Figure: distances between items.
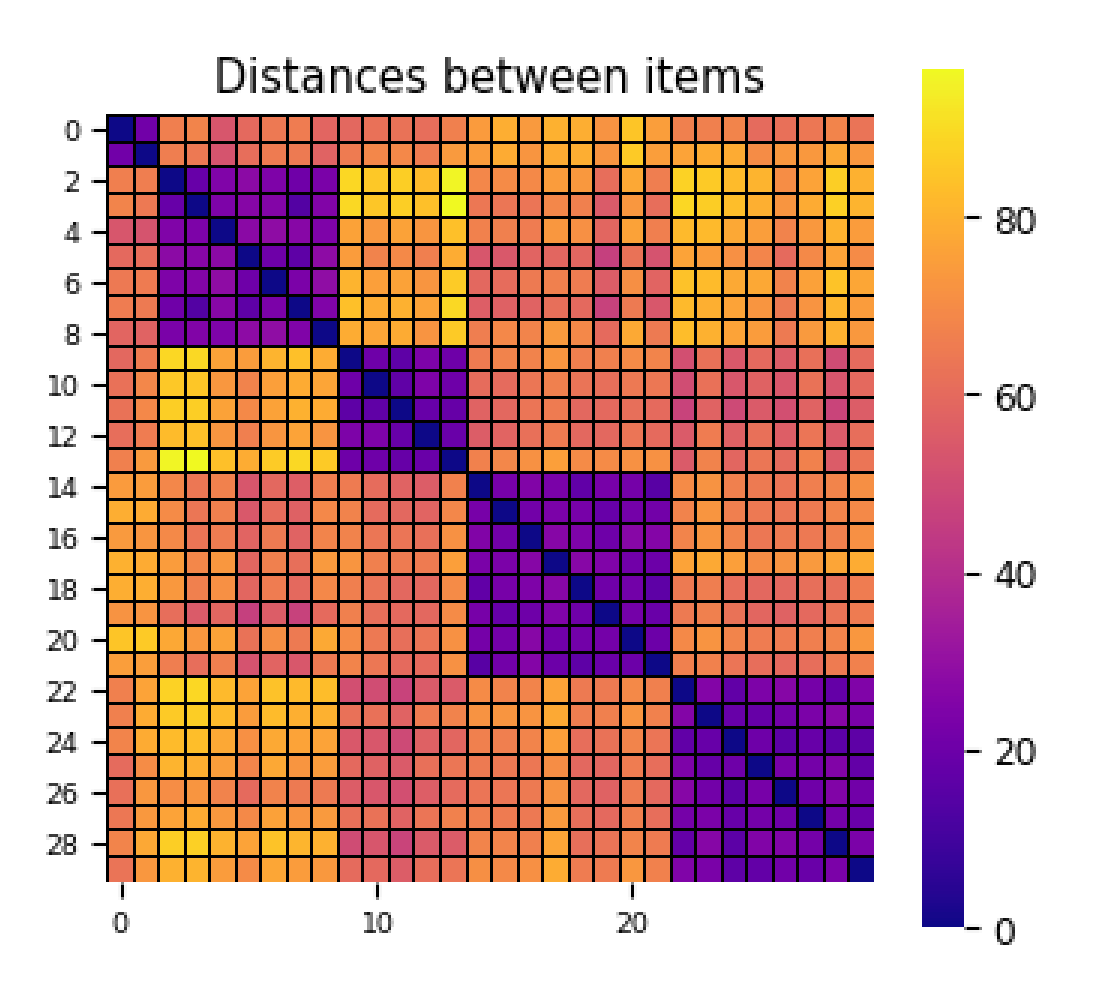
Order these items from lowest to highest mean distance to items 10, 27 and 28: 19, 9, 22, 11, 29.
22, 29, 11, 9, 19
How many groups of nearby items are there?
5
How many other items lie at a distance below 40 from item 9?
4
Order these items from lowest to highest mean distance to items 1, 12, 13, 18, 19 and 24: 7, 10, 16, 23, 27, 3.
10, 16, 27, 23, 7, 3
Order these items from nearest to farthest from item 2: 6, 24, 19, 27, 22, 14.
6, 19, 14, 27, 24, 22
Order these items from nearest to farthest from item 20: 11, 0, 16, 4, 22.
16, 11, 22, 4, 0
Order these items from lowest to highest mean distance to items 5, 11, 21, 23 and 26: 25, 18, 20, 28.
25, 28, 18, 20
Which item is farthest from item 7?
13
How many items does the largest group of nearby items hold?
8
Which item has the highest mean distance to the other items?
1
